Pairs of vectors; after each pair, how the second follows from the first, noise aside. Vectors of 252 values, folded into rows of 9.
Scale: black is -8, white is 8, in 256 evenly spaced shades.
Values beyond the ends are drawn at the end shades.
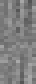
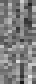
scaled up.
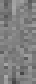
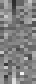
negated, scaled up.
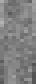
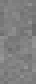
wrapped around, shrunk.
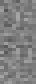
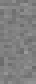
wrapped around, negated, shrunk.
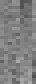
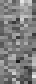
negated, scaled up.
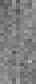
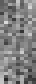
reversed, scaled up.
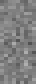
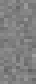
wrapped around, shrunk.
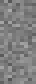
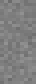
shrunk.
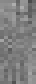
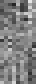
negated, scaled up.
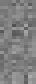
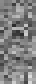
scaled up.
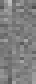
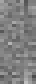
reversed.
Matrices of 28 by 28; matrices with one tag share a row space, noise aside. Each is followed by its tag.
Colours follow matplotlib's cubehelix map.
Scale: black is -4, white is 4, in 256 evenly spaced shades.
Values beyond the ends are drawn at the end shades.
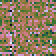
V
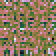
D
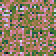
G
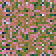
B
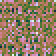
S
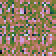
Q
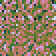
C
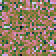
G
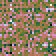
V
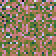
B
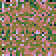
B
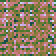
D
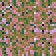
B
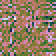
V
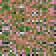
G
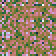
B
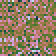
S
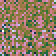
C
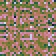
D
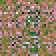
S
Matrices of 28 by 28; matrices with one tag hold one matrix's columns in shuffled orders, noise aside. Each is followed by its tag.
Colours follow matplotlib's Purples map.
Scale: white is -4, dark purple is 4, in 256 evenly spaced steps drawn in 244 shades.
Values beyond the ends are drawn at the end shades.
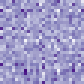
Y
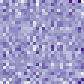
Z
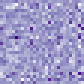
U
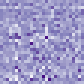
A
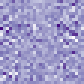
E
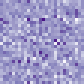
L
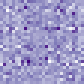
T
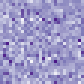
L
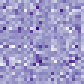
T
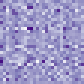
T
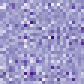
U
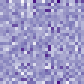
Z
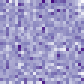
Z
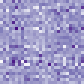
T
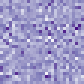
E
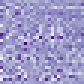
A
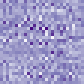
E
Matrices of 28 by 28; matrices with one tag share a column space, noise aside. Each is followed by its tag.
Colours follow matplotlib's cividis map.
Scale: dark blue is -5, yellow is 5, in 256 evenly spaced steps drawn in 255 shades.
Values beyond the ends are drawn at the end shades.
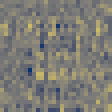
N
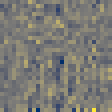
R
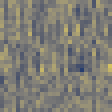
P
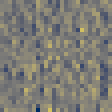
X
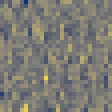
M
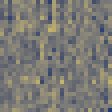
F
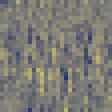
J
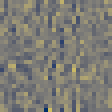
X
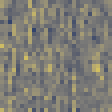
P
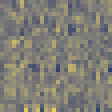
X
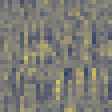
J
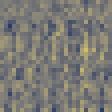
N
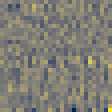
R
